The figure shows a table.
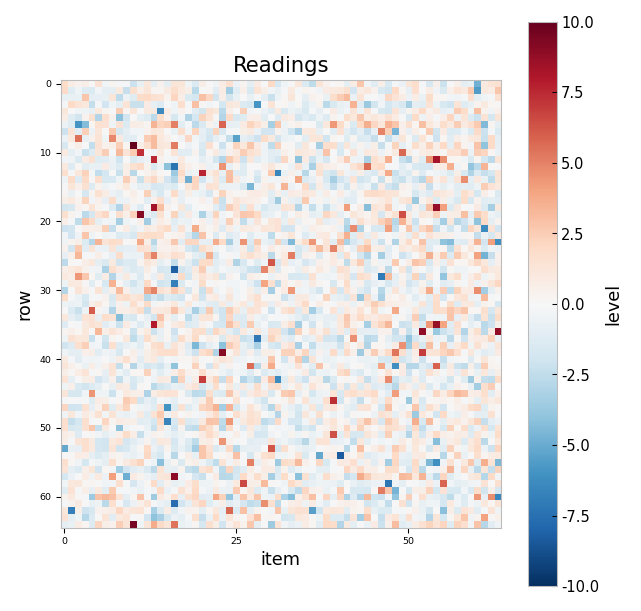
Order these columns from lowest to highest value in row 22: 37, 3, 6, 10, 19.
19, 10, 6, 37, 3
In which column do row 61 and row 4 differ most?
16
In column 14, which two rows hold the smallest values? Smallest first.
4, 55
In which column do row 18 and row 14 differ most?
54
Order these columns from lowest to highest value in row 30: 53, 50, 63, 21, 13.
50, 63, 21, 53, 13
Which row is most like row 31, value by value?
63
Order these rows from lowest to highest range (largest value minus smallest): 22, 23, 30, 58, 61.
22, 30, 23, 61, 58
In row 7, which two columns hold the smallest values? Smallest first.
48, 34
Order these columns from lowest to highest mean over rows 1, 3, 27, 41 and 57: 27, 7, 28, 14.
28, 14, 27, 7
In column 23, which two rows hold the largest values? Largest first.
39, 6
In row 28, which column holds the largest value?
2
